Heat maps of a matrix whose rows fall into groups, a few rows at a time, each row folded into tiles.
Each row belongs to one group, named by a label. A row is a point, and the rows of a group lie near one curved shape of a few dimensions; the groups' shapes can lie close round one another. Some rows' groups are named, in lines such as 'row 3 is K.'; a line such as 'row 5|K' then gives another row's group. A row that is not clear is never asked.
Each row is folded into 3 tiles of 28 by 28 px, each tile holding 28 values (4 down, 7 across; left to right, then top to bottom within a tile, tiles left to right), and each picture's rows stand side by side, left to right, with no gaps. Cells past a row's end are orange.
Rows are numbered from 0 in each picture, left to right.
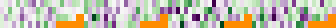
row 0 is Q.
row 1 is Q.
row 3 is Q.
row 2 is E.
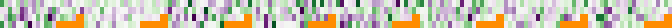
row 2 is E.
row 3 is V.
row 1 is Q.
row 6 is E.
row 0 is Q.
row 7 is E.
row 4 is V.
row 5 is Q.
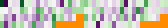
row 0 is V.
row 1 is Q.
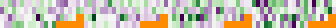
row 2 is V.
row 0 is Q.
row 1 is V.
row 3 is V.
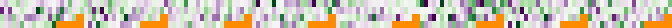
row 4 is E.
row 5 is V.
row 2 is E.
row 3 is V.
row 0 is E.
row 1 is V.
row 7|E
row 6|V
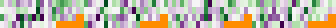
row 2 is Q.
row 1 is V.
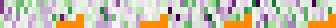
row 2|Q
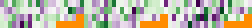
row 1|V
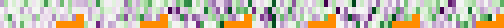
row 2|E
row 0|V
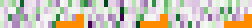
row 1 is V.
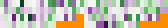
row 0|V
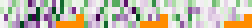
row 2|V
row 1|V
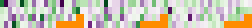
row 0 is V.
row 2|Q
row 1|V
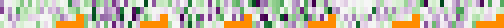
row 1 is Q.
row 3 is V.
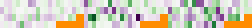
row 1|V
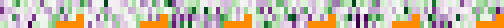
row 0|E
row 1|V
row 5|Q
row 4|Q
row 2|V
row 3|V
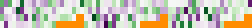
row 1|Q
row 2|V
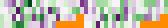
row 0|V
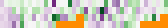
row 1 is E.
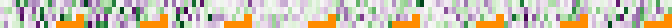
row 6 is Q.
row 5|Q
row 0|Q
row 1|V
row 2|V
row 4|E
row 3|E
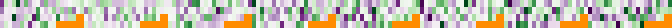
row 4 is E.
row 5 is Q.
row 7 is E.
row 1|Q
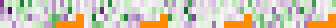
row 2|E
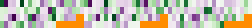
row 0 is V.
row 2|E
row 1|V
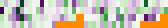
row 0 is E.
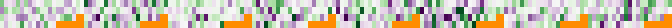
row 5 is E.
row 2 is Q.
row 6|E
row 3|V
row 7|Q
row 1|V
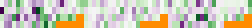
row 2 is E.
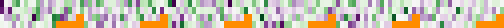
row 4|Q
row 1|Q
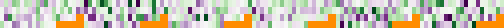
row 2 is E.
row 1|Q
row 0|Q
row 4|V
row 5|E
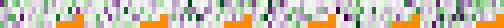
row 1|E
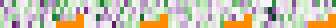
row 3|E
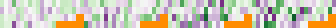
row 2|Q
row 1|Q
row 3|V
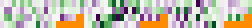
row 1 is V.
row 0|E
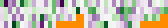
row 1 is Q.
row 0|V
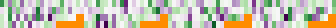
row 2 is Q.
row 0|Q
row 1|Q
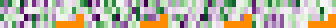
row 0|E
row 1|V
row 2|Q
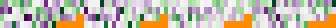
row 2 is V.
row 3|E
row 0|E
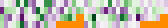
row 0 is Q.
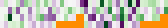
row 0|V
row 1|Q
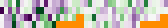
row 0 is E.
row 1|V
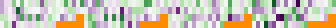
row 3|E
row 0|E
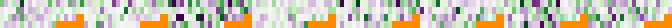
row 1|E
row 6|Q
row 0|V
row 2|V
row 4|V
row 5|E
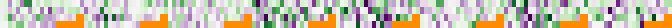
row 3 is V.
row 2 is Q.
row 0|V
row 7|E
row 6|E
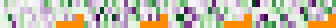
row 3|V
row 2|E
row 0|V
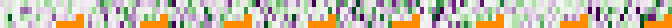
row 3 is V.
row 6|E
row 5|E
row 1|Q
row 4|E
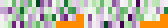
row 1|Q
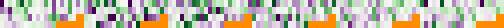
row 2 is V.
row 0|Q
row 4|Q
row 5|V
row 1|E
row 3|E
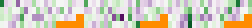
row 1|Q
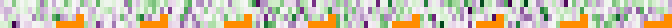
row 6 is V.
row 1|Q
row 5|V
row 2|E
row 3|V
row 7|V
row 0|Q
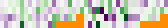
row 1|V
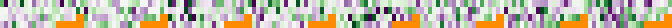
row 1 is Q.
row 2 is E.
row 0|V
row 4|V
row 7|E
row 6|E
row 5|Q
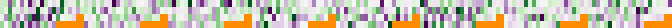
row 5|V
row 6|Q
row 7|V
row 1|E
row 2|V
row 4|E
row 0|Q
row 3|V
